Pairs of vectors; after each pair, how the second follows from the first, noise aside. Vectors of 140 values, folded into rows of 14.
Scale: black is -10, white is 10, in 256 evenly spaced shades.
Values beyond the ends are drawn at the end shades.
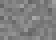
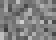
reversed, scaled up.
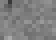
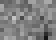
reversed, scaled up.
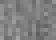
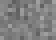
reversed.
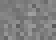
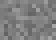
negated.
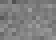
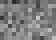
scaled up.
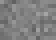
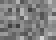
reversed, negated, scaled up.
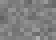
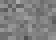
reversed.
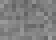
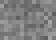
copied.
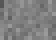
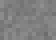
negated, shrunk.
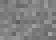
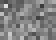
reversed, scaled up.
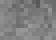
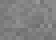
negated, shrunk.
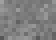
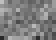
scaled up.
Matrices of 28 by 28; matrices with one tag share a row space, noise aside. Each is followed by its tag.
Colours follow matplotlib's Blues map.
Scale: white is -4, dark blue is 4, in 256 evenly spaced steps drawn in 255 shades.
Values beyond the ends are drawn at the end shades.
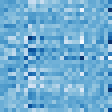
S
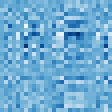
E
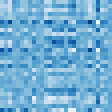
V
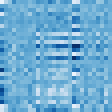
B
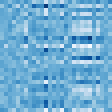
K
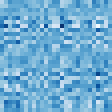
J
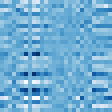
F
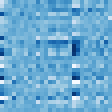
B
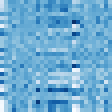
B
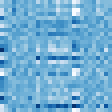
B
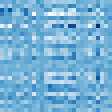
V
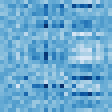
K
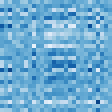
V
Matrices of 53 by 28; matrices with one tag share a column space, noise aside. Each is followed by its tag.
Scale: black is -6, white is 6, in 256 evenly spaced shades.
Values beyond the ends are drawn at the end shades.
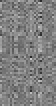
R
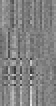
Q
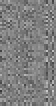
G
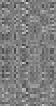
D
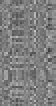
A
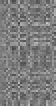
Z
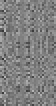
R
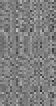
R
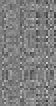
A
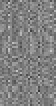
R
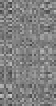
D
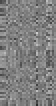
Z
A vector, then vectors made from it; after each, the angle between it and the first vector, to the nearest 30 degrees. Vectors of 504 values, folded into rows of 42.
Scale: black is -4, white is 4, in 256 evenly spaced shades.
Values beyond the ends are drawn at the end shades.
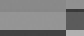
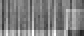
120 degrees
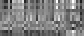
60 degrees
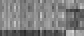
30 degrees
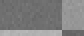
150 degrees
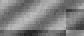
60 degrees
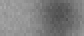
90 degrees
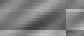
120 degrees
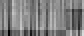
60 degrees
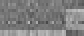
150 degrees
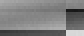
30 degrees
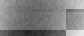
60 degrees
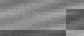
30 degrees
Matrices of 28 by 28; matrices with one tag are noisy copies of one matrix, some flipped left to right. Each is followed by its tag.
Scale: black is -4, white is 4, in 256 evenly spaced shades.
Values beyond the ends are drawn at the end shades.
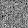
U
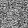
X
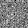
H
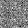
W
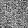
X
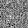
H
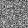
U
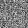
H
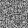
U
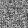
U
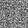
X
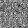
H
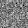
H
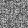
U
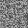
U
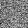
X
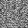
X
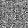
U
